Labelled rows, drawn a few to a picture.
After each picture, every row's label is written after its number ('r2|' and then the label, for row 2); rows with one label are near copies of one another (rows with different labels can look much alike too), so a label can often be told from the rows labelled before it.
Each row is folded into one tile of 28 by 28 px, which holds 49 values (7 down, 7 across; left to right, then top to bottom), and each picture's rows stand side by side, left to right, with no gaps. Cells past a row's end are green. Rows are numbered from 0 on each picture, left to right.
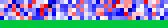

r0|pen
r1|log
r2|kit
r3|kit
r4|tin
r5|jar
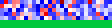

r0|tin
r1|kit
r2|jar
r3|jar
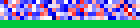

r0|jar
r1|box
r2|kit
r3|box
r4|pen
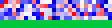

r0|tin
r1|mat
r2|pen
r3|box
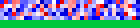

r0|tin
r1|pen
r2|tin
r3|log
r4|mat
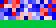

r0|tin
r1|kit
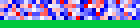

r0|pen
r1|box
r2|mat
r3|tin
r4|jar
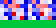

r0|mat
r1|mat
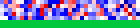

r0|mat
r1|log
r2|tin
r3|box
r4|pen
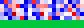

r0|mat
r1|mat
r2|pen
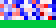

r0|box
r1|mat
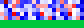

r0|jar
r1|mat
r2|mat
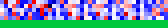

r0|jar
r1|log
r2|mat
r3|mat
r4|mat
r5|kit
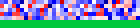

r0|box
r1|log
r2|jar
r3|box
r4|tin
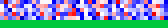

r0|jar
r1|mat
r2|box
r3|mat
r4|jar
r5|mat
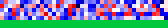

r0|log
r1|pen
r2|log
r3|kit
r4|box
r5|box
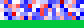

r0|mat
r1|log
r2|jar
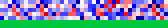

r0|pen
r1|pen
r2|box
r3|kit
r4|tin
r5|pen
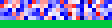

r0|tin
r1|tin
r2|mat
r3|jar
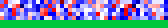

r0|log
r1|kit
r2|jar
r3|mat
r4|log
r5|mat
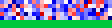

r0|pen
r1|mat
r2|kit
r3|tin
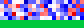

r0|mat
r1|box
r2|kit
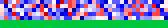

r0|jar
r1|pen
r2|tin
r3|box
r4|kit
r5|box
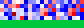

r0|mat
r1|kit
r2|kit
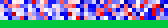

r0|mat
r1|jar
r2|mat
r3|kit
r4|pen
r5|log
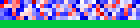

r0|tin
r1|jar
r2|box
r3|pen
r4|log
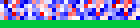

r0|jar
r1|mat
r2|box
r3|tin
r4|tin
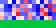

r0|kit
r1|kit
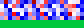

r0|jar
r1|jar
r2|mat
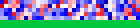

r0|tin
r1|log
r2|tin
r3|box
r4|kit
